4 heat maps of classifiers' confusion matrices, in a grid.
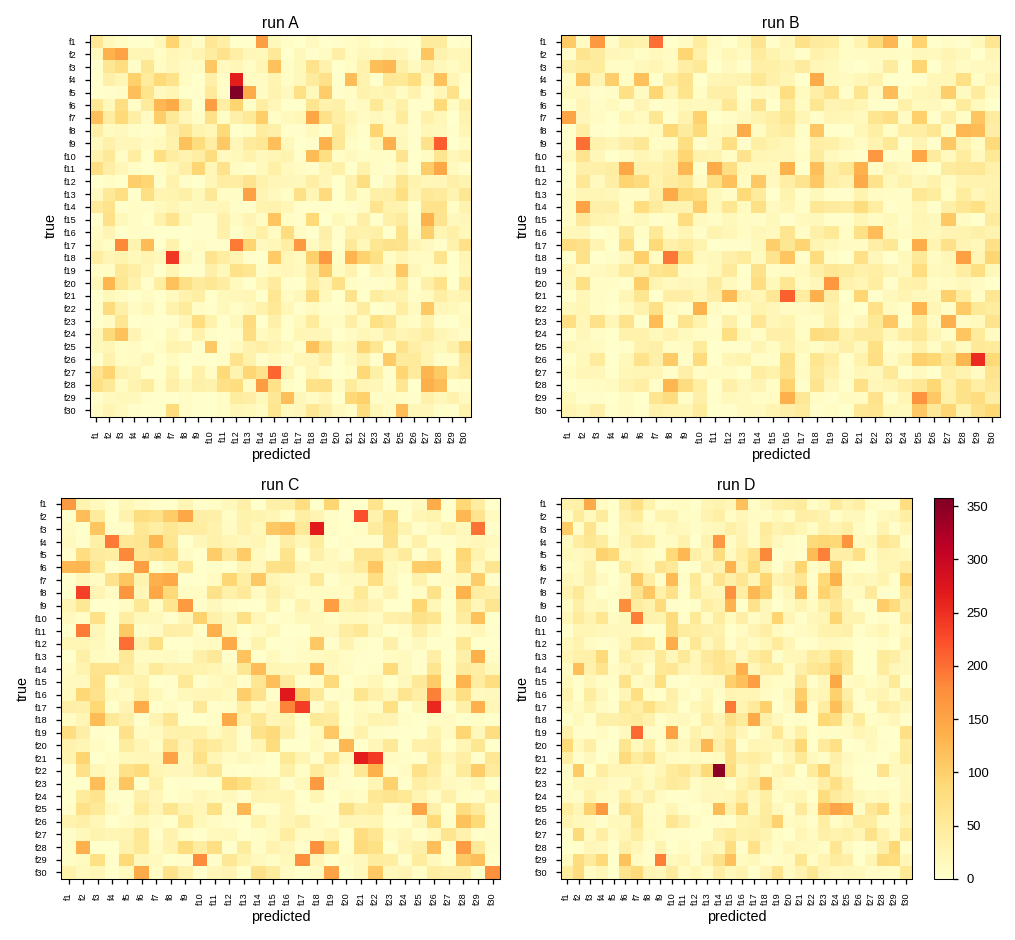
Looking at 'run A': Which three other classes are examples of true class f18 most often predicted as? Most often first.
f7, f19, f21
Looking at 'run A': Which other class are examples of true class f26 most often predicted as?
f24
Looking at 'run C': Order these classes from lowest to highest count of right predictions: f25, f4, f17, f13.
f13, f25, f4, f17
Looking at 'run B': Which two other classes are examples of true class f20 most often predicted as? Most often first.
f19, f6
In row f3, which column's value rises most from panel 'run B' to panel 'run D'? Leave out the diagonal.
f1
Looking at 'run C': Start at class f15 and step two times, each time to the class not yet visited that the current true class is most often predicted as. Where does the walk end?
f18
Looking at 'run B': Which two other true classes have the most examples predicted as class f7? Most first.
f1, f23
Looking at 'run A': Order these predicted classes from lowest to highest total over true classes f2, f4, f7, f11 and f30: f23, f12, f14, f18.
f23, f14, f18, f12
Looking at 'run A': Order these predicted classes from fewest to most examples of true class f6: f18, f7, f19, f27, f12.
f27, f19, f18, f12, f7
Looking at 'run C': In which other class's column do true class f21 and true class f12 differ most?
f22
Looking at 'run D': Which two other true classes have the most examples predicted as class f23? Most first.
f5, f25
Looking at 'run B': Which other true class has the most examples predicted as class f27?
f23
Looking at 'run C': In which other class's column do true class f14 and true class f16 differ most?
f26
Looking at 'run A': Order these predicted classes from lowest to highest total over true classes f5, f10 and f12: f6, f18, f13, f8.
f8, f6, f18, f13
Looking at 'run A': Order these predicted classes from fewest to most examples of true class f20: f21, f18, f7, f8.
f21, f18, f8, f7
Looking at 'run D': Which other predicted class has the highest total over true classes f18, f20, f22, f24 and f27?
f14
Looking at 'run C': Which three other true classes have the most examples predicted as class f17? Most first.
f29, f16, f1
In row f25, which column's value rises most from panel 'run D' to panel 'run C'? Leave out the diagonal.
f13
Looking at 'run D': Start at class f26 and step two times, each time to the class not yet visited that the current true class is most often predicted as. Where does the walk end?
f7
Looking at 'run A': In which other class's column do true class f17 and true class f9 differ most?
f28
